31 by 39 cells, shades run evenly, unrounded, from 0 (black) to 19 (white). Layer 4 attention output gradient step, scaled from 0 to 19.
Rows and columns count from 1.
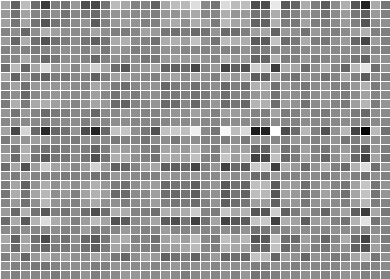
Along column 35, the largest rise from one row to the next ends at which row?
9
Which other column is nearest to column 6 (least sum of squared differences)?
22
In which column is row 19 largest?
37
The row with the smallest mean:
15
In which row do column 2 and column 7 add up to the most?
8
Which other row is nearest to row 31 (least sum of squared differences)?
26
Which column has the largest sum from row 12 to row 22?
3
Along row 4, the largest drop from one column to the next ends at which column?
28
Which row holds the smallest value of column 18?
25
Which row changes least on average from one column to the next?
14
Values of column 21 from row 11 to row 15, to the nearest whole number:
9 10 11 10 10
